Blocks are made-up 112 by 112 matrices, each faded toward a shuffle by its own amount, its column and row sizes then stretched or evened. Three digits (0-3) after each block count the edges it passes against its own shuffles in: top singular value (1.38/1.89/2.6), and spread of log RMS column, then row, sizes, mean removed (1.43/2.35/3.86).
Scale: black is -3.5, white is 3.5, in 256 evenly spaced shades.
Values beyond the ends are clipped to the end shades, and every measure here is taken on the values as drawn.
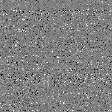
0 1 2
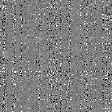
1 3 2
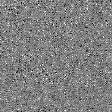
1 1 1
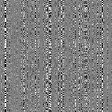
3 3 0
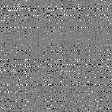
2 2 3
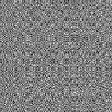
3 1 1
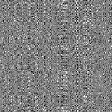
3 2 1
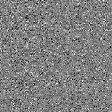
2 1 1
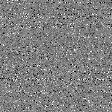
0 0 2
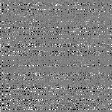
1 2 3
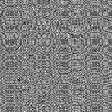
3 0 0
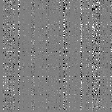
1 3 2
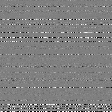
3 0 3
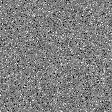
0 0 0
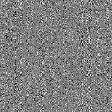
2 2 0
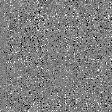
0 2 1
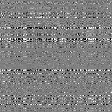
3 0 3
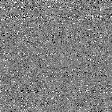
0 1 2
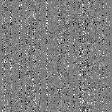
0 3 1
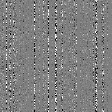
2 3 0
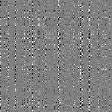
3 3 2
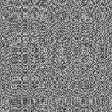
3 2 1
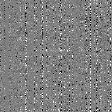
1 3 1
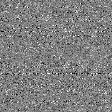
1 0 2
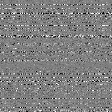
3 0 3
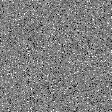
0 1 0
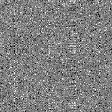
2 1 0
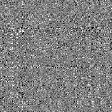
2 1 2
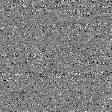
0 0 2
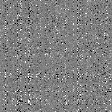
2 2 1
